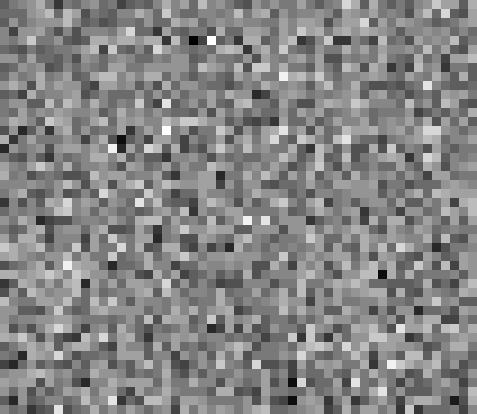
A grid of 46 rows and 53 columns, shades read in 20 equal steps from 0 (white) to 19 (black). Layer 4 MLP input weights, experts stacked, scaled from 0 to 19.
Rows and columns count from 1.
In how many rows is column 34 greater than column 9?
17
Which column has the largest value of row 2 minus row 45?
13
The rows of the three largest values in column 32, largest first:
45, 26, 20
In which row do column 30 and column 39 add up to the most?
5
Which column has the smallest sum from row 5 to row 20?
32
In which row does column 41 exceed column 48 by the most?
10
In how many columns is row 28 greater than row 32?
24
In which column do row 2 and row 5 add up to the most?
22
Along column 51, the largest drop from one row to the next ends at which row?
37
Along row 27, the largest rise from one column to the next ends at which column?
18
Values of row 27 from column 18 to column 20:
16 10 9
